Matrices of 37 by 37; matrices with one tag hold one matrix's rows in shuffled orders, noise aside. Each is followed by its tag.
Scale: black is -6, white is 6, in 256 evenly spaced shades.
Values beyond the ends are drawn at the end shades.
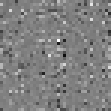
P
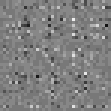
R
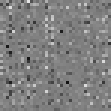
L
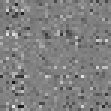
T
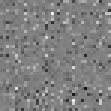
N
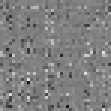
L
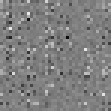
L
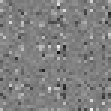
P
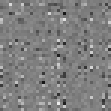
P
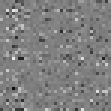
T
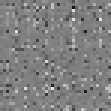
N
